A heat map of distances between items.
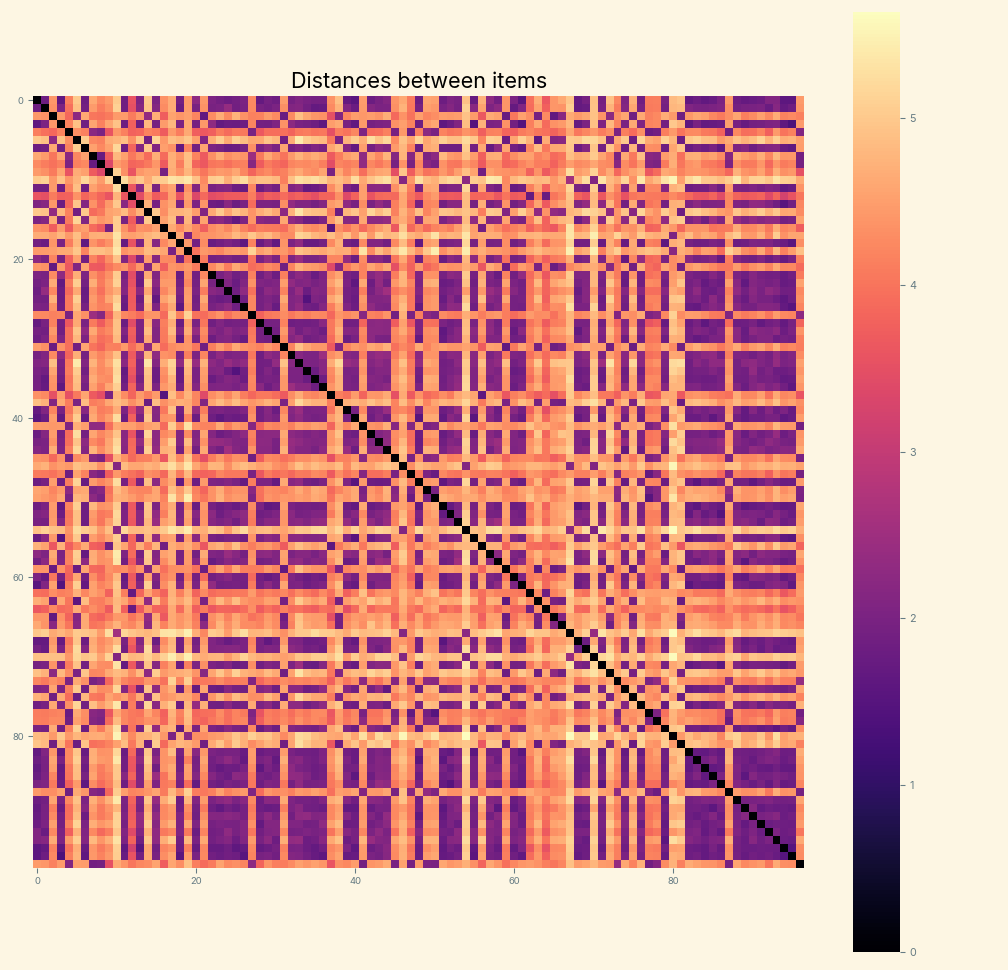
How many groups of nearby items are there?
7
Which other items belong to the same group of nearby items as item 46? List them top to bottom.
10, 54, 67, 70
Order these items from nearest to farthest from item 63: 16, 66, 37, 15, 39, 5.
5, 66, 37, 16, 39, 15
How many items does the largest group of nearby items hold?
55
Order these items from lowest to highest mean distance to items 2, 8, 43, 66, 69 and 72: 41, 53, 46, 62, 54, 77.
53, 77, 41, 62, 46, 54
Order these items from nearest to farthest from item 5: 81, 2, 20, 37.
81, 2, 37, 20
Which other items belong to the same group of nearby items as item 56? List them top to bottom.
9, 16, 37
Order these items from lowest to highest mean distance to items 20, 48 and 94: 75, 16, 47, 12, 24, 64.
24, 12, 64, 47, 16, 75
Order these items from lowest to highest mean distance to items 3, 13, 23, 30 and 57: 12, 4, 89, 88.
89, 88, 12, 4
